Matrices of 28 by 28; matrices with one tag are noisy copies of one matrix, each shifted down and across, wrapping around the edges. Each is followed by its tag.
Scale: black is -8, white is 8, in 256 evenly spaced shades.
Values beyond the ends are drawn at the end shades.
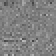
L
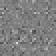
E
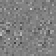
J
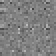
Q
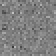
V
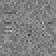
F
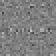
Q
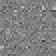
Q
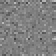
Q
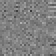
F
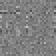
L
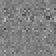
J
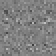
E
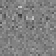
J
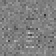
F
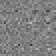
E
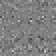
E
